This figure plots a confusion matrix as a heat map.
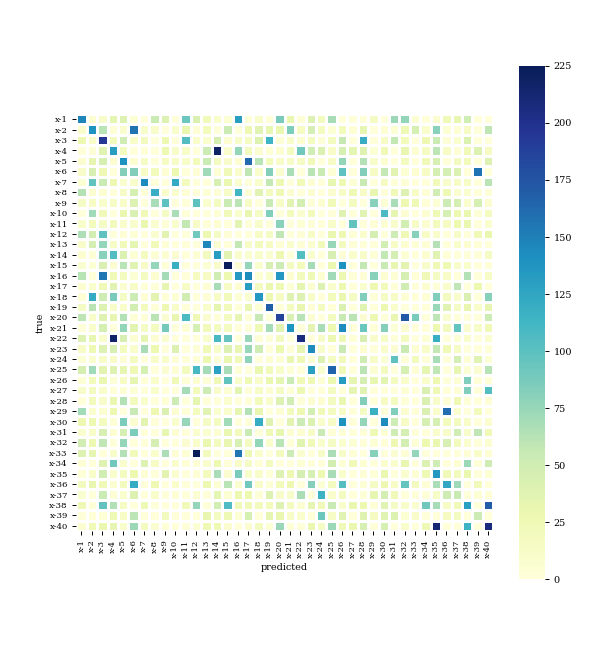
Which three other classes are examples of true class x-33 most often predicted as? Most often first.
x-12, x-16, x-29
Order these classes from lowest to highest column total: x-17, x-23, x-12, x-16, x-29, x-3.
x-29, x-12, x-23, x-16, x-17, x-3
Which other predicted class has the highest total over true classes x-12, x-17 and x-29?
x-36
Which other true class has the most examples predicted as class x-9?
x-21
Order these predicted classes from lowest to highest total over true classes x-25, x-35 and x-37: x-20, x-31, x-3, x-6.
x-31, x-20, x-6, x-3
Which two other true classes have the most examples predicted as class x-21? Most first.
x-2, x-6
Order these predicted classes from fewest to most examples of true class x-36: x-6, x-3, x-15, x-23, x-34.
x-34, x-3, x-15, x-23, x-6
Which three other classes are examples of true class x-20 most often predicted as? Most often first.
x-32, x-11, x-33
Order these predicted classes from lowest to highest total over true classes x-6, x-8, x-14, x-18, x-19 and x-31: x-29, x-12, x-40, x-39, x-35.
x-12, x-29, x-40, x-39, x-35
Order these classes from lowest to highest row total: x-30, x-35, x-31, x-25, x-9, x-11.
x-11, x-31, x-35, x-9, x-30, x-25
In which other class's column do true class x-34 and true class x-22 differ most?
x-4
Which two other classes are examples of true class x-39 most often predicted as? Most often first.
x-24, x-6
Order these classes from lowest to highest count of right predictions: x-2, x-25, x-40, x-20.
x-2, x-25, x-20, x-40
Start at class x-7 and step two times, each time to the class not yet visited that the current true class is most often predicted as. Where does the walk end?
x-30
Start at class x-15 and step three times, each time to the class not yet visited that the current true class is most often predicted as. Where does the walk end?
x-40
